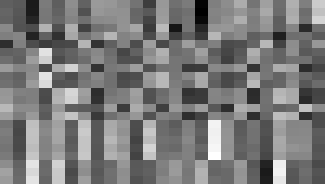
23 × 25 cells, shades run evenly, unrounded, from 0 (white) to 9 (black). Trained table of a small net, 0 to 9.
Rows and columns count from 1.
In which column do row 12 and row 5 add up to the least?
6
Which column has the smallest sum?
17
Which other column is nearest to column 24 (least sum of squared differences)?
15
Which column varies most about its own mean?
3
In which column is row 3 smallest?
25
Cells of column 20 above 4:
18
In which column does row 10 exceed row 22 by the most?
22
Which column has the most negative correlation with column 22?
21
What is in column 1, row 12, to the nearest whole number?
4
